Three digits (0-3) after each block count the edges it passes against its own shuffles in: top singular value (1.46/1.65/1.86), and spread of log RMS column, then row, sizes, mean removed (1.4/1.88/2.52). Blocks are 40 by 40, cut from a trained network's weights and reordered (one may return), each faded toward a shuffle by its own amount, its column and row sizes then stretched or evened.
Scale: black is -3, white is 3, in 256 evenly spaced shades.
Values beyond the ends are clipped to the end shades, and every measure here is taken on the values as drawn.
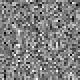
0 1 0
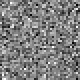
1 1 0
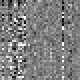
3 3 1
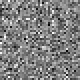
1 1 0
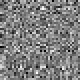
3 0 2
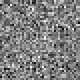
2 0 1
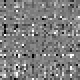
1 2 3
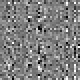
3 3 2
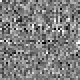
1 0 2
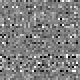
0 1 3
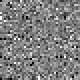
0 2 1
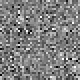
2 1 1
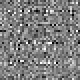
2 1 2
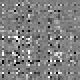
1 3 3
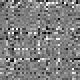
2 2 3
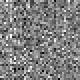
0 2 0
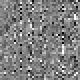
2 3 0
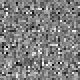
0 1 2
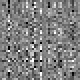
3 3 1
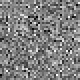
1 1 1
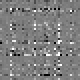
2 3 3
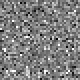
0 0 1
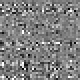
0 2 3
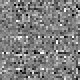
0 1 2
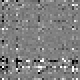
1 2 3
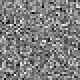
1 0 0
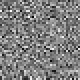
3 0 2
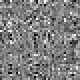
2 2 2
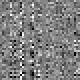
2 3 1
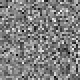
2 1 0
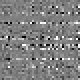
1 2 3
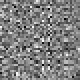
3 2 0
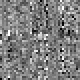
1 3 1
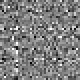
2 1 2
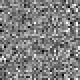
3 1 1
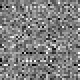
1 1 2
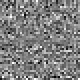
1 0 2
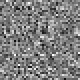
2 1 1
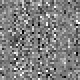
0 3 0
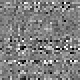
1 1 3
